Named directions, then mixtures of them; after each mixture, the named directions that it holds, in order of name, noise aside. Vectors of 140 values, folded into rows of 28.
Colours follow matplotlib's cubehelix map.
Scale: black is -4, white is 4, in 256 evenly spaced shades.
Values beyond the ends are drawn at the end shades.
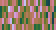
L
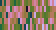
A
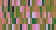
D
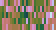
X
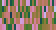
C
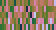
A, D.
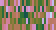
X.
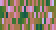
L, X.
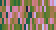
A.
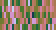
D.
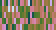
C, D.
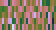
D, L.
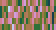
L.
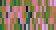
A.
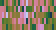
X.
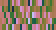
D.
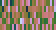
A, C.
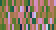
A, D.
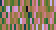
A, C.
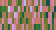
L.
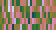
D.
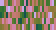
L, X.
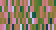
A, D.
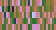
D.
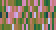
A, L.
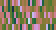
D.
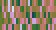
D.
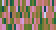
C.
